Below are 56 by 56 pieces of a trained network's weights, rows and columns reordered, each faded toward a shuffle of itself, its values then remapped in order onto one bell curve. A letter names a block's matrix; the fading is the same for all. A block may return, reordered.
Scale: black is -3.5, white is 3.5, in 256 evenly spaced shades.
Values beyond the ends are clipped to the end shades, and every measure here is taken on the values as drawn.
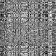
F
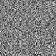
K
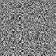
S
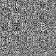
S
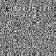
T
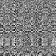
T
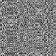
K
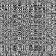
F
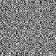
S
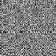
T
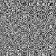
S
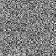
S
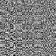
T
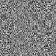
K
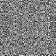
S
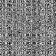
F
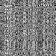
F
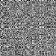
T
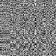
T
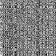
F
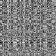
F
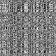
F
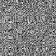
K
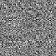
T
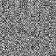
S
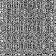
F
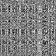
F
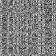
F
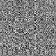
S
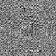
S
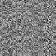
K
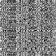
F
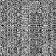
F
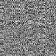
S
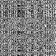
F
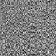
S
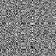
T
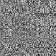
S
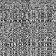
F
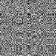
T
